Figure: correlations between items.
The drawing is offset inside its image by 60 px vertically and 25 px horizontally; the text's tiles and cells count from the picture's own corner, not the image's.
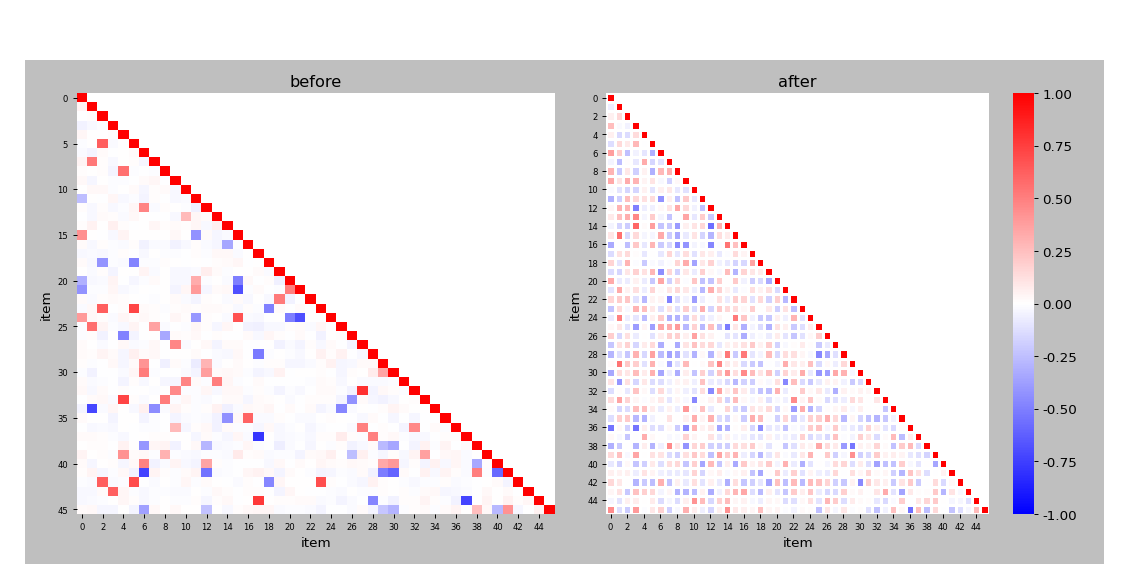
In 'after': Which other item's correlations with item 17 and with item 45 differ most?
0
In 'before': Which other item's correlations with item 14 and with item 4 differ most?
33
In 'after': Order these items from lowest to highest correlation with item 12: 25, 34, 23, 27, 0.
23, 34, 0, 27, 25
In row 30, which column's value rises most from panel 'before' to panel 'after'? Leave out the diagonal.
41
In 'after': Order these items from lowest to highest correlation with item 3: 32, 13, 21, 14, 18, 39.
18, 21, 32, 39, 13, 14
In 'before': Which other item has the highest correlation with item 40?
6
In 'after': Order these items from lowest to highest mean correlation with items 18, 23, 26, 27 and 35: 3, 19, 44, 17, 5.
3, 5, 19, 44, 17
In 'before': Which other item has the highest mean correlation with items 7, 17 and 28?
1
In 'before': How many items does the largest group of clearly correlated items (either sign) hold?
8
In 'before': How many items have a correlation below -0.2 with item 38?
5
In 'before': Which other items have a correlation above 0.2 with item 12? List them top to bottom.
6, 29, 30, 40
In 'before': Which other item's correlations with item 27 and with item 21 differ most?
32
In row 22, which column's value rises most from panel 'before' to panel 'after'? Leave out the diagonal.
33
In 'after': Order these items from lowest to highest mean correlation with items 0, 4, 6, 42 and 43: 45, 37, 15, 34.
34, 37, 45, 15
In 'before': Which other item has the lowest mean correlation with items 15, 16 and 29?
21
